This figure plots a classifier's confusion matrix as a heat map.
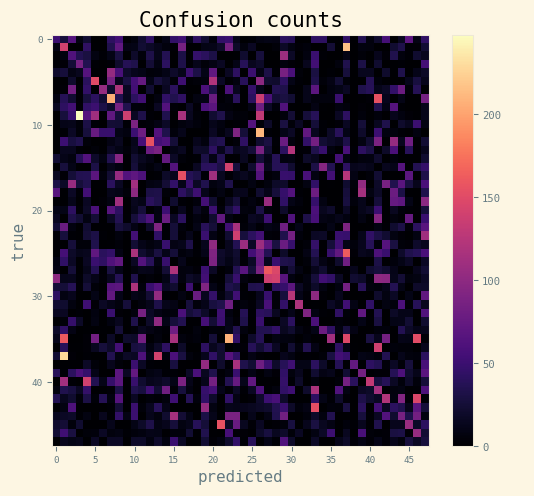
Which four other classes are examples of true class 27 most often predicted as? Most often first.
28, 15, 26, 24
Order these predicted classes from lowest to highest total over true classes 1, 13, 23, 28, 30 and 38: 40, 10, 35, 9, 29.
9, 35, 40, 10, 29
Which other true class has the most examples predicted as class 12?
13
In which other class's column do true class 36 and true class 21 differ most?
45
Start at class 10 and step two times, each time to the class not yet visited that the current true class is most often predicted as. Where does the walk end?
37
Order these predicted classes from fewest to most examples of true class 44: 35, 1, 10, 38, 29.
38, 1, 35, 10, 29
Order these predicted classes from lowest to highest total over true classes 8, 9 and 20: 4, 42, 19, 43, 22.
42, 22, 19, 43, 4
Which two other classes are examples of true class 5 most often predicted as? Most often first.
20, 26
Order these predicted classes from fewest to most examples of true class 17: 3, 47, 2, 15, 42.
3, 15, 47, 42, 2
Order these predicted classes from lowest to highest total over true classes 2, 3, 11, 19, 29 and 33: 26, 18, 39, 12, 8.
18, 39, 12, 8, 26
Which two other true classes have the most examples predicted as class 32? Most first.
11, 16
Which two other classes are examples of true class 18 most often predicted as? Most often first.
39, 10
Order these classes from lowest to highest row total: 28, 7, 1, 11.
1, 11, 28, 7
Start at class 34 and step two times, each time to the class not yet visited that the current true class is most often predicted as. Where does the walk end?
22
